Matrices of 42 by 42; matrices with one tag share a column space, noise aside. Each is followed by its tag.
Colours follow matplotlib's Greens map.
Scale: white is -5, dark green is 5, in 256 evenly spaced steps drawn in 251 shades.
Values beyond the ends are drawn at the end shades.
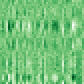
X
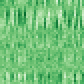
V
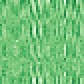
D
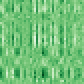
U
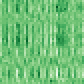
U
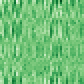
D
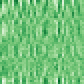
D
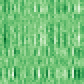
U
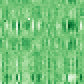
X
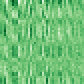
D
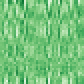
D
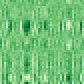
X
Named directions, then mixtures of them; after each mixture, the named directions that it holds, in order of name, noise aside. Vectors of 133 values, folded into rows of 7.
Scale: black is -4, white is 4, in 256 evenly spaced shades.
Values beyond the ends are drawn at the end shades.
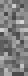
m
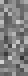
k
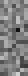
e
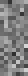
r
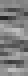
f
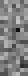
e.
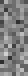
k.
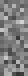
m, r.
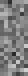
r.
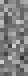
k.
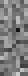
e.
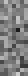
e.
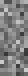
k, r.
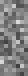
k, m.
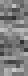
f, m.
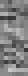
f, r.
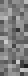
e, r.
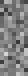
k, r.
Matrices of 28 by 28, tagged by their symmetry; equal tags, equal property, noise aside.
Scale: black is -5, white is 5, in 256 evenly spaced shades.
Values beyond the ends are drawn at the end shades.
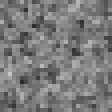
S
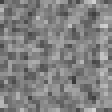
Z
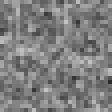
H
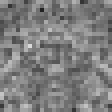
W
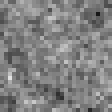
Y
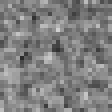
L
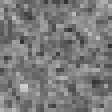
Y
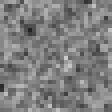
S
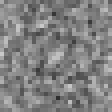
H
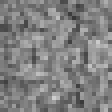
Z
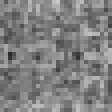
Z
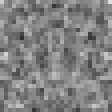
W
